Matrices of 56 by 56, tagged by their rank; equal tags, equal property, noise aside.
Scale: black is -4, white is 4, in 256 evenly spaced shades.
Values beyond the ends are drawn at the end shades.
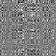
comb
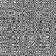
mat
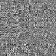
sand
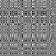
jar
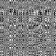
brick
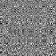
mat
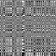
jar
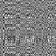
comb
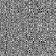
sand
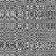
comb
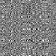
mat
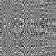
brick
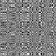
comb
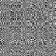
mat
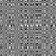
jar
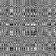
brick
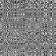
comb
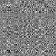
mat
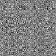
sand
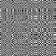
jar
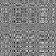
brick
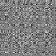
mat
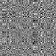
comb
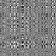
brick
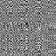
mat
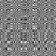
jar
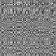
comb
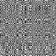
comb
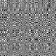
comb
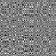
comb
